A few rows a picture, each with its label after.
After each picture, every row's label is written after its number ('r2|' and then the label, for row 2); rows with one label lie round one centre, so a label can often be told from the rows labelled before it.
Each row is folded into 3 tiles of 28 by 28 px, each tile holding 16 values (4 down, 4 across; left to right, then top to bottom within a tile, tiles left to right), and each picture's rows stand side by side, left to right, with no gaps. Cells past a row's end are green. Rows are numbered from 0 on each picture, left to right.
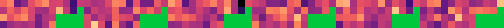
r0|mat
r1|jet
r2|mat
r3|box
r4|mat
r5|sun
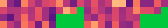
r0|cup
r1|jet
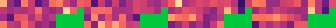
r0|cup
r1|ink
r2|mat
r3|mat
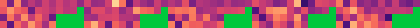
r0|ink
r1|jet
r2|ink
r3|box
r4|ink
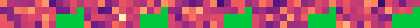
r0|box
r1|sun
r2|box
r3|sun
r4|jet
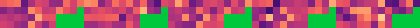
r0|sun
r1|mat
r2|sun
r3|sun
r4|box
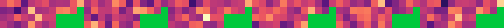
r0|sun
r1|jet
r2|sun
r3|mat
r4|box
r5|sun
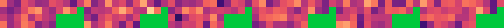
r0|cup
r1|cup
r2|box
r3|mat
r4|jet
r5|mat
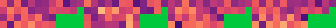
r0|ink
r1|box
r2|ink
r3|ink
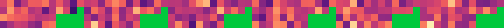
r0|mat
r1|jet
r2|jet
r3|cup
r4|ink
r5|jet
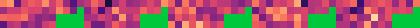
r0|mat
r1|sun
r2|ink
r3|box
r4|sun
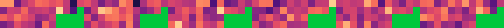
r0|mat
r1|box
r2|jet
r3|sun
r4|jet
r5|mat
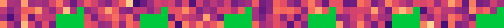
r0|cup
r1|box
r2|ink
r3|cup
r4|cup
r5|jet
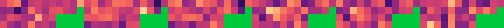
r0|sun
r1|mat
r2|mat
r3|box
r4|box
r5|jet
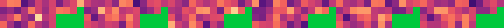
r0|sun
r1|box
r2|cup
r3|cup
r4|box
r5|box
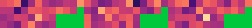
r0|sun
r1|box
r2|sun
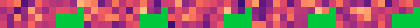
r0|sun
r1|mat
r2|mat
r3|cup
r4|box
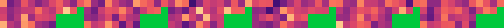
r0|cup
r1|cup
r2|sun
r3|sun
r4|cup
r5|cup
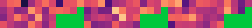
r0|sun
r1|sun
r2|mat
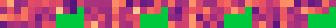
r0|mat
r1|jet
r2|cup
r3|jet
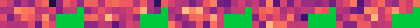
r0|box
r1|mat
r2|box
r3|ink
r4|sun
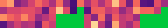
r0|mat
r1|jet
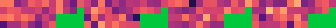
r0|mat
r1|ink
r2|sun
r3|box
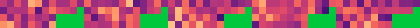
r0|jet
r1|box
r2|ink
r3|mat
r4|ink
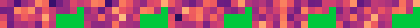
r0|box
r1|sun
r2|box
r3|jet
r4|sun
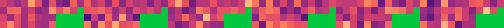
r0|jet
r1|ink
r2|sun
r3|ink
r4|jet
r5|cup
